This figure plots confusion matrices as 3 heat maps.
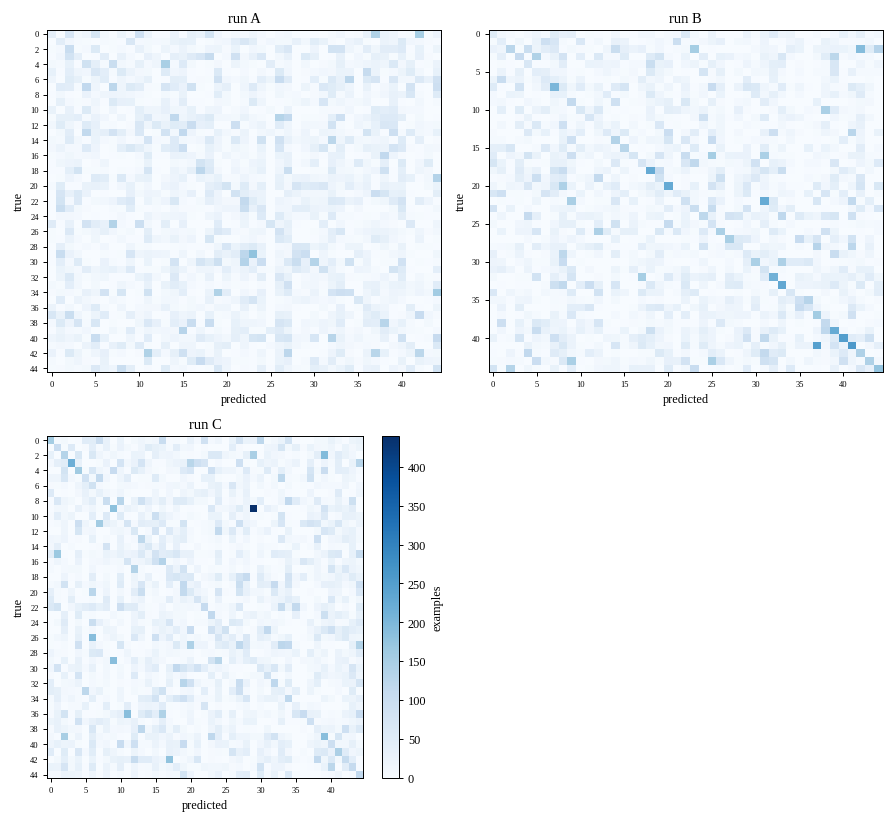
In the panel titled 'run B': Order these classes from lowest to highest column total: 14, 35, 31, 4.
35, 4, 14, 31
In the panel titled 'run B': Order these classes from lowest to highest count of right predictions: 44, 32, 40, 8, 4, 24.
8, 4, 24, 44, 32, 40
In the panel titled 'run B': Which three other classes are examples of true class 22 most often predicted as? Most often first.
31, 9, 41
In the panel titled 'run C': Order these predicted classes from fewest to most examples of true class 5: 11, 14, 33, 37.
14, 11, 37, 33
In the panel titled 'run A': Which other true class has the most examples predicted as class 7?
25
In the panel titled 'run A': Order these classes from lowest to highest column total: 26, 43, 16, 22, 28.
43, 28, 16, 22, 26
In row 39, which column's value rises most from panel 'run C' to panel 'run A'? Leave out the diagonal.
15
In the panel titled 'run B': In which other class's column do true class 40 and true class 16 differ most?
25
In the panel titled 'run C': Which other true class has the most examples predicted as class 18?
30
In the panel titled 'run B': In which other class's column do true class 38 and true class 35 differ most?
36
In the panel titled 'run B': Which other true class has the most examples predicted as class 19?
18
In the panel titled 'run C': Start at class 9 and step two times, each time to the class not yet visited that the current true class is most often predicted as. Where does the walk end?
24
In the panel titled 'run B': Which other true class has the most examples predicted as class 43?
40
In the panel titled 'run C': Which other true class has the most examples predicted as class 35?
22
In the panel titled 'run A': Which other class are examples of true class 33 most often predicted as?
27
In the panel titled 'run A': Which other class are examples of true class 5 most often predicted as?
36
